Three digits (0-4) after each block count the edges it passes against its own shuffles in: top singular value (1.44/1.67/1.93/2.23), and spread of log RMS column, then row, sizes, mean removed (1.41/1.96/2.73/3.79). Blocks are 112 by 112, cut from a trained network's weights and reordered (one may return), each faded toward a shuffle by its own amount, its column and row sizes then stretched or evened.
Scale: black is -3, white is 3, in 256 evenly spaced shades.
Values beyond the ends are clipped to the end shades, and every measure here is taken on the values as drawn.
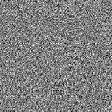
3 0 1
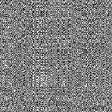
4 3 0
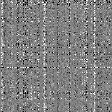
3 4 3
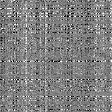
4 2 4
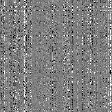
3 4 2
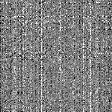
4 3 2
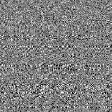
3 1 3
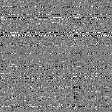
3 1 4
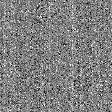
0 1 1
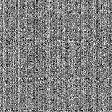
4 0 2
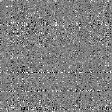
1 3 3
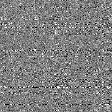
2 2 3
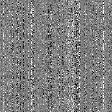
3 4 1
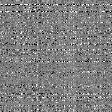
2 1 4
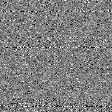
1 0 3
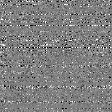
2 2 4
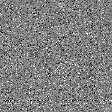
1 2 1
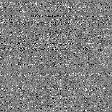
0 2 3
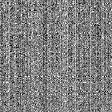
4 0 2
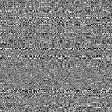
4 0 4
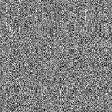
4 2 0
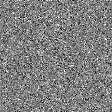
1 1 1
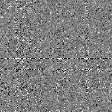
3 2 2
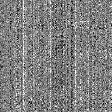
4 3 1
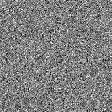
2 0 0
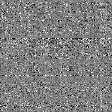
0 0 4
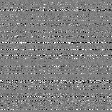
2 1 4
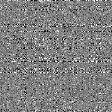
2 3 3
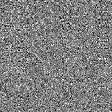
2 1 0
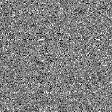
1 1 2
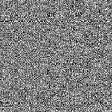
4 1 1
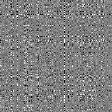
4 4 3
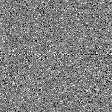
2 0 1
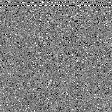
3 1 2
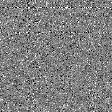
2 1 1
